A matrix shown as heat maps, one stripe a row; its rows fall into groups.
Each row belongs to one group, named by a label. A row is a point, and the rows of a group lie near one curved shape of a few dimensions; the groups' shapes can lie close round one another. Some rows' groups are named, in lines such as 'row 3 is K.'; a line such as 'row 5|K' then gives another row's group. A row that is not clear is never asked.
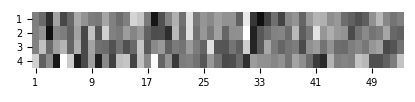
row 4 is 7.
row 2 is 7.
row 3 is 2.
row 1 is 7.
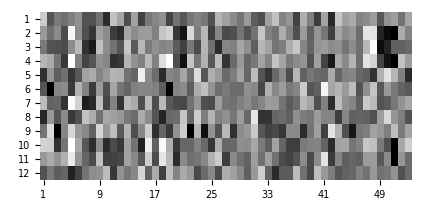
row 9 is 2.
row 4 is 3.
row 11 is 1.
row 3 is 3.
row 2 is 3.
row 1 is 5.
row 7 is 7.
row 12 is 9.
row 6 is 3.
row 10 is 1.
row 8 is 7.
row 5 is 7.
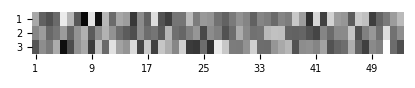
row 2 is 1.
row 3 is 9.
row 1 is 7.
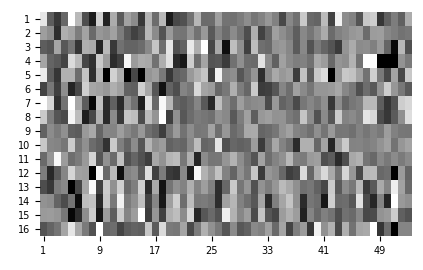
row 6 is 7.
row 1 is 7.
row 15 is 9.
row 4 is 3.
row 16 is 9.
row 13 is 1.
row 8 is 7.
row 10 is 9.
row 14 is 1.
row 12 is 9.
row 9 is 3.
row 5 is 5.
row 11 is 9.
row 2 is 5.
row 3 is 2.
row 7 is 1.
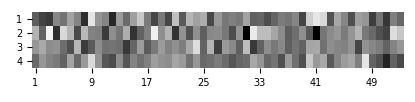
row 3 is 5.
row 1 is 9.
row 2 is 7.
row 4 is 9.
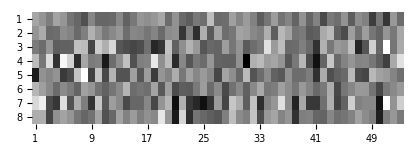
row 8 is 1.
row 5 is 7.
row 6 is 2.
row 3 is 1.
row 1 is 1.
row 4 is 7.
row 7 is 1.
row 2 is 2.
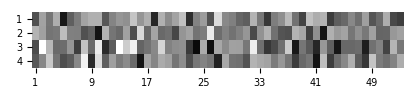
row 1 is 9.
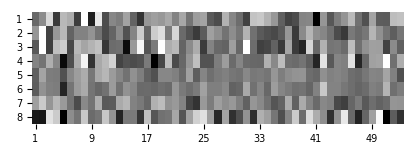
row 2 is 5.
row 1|7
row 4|1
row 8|1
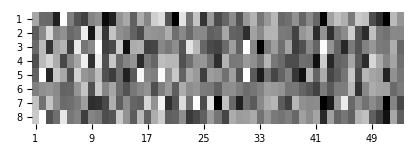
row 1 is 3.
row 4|7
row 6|1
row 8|1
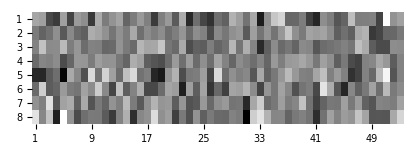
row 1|1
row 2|3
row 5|3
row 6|2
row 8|7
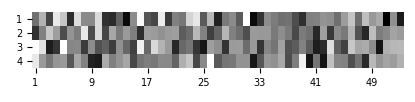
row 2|7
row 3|1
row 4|9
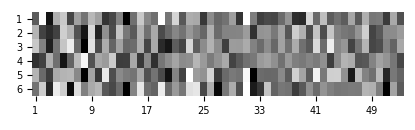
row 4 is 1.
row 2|7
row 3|7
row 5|9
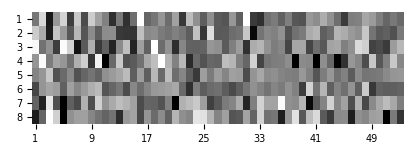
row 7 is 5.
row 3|7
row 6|9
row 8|1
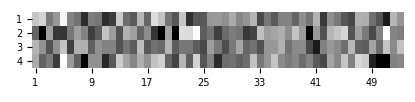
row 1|1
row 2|5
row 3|1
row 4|3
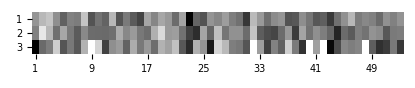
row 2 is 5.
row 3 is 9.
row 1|9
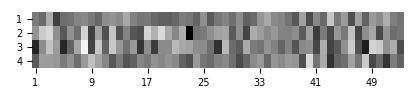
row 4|9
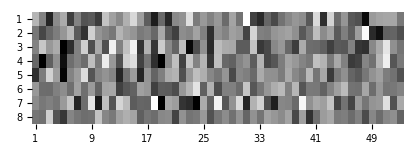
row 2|3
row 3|9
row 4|3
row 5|1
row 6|5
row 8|5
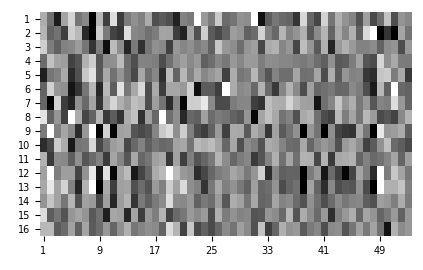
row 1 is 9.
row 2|3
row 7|5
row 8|7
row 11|5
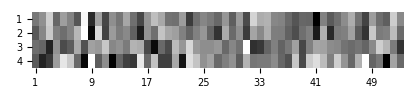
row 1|7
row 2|7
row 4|9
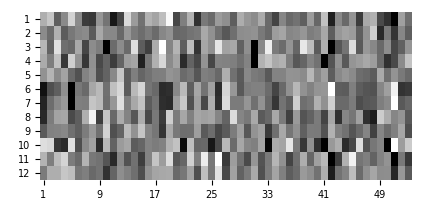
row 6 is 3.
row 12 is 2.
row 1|1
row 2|3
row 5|9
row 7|3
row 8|7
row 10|1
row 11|2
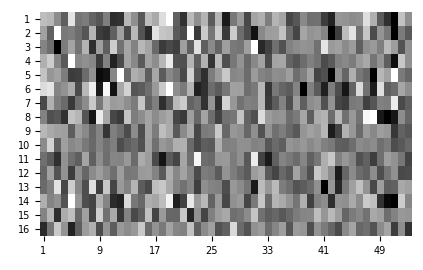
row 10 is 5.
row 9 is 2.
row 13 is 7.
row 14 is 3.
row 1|3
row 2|2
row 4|3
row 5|9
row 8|3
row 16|1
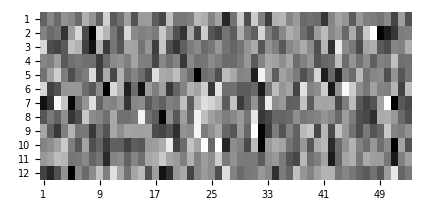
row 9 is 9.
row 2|3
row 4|5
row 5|9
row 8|7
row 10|2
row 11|2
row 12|3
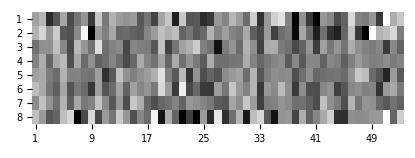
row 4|5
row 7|2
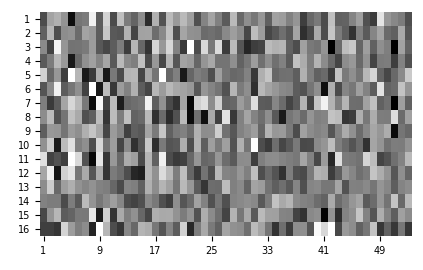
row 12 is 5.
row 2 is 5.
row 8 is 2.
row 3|2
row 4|1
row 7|9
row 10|2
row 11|7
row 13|5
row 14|1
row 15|7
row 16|9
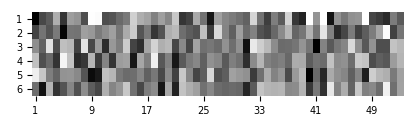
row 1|9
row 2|3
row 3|7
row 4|7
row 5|9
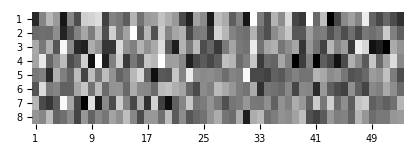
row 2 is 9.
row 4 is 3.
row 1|9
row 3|3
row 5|7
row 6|3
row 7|7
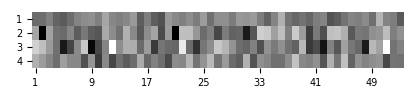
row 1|3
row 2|5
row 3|9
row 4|9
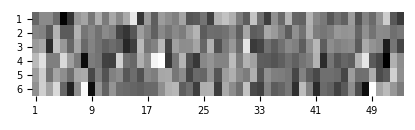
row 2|5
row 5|3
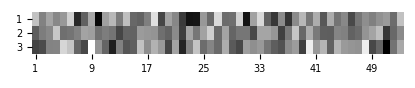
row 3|9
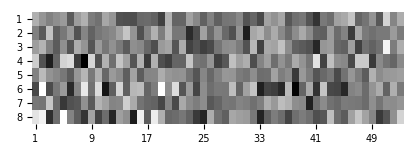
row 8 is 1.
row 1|1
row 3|1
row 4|7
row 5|3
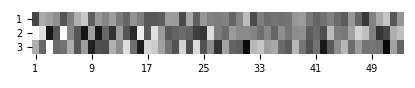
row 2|1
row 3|2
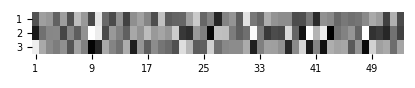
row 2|9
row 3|9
